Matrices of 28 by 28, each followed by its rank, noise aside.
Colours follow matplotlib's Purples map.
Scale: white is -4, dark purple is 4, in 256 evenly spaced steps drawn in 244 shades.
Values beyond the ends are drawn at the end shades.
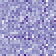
six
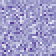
seven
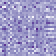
five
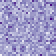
seven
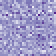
seven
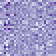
four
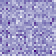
five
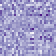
five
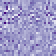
four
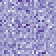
six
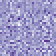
seven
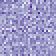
seven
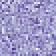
six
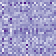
four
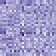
four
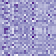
four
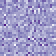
five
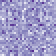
six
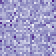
seven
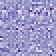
seven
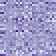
four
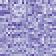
five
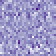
seven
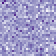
seven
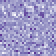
seven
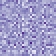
five
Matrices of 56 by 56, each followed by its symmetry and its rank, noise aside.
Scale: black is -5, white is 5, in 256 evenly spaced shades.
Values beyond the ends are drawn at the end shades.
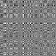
no symmetry, rank two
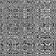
no symmetry, rank three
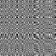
no symmetry, rank two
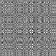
symmetric, rank three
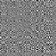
antisymmetric, rank four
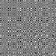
symmetric, rank three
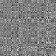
no symmetry, rank four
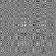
no symmetry, rank three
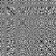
symmetric, rank three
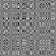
symmetric, rank two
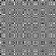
symmetric, rank two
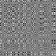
no symmetry, rank three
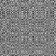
no symmetry, rank four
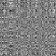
no symmetry, rank four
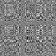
no symmetry, rank four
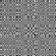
symmetric, rank two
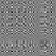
symmetric, rank two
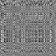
no symmetry, rank three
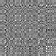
symmetric, rank three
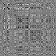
symmetric, rank three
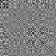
symmetric, rank three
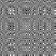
symmetric, rank two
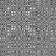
symmetric, rank three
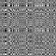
no symmetry, rank two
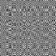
antisymmetric, rank two
